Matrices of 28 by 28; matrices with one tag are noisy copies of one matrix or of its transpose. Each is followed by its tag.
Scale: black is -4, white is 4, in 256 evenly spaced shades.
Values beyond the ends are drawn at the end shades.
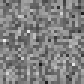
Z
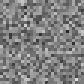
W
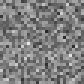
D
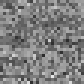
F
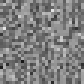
Z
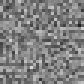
Z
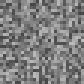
Z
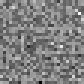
W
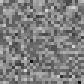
W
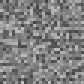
Z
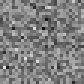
D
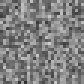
Z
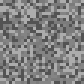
D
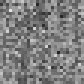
F
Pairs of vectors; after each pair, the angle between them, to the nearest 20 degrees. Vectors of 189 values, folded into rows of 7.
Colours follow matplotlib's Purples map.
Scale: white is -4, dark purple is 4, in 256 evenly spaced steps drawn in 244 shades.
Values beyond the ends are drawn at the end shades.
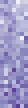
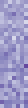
60 degrees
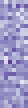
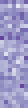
120 degrees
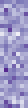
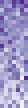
80 degrees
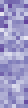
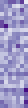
60 degrees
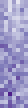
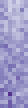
20 degrees
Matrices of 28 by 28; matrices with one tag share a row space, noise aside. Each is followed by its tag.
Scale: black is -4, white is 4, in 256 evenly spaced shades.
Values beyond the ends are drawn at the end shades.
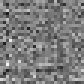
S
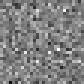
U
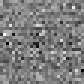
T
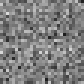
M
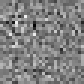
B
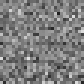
M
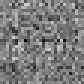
B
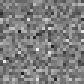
M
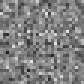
M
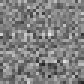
M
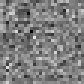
S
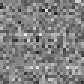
M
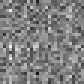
U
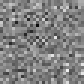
M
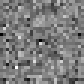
S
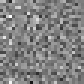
U
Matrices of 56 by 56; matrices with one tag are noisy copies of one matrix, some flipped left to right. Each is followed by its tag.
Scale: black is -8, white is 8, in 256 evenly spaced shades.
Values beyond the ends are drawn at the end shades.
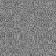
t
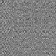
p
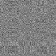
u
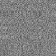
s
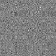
s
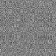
t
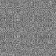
t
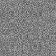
s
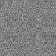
t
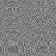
u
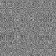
t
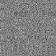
s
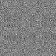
t
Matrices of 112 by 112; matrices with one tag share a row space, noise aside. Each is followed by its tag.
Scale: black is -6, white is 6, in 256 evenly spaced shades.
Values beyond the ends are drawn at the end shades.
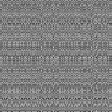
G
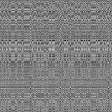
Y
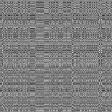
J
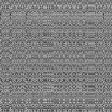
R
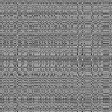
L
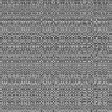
G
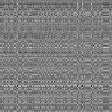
L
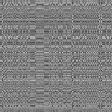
J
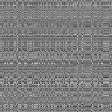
L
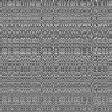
G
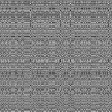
Y
